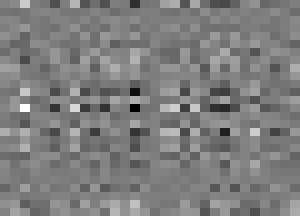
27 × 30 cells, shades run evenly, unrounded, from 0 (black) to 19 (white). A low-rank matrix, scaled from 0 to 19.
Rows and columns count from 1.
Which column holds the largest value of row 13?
14
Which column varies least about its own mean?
16
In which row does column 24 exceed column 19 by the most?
17
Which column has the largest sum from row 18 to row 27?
3
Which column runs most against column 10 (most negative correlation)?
26
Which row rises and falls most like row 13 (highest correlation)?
27
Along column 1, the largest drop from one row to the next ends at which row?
18
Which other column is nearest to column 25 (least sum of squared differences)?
4
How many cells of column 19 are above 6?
24
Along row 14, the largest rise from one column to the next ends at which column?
20
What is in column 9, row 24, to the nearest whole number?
7
